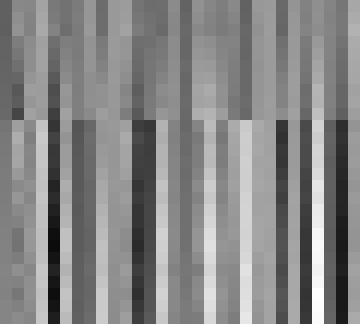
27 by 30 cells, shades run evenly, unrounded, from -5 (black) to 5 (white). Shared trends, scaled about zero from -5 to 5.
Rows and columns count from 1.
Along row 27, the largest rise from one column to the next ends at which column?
27
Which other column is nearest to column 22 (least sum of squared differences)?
23
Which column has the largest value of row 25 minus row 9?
21
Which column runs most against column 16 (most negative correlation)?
10
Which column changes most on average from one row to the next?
2
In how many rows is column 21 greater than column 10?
17
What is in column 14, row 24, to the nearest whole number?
3
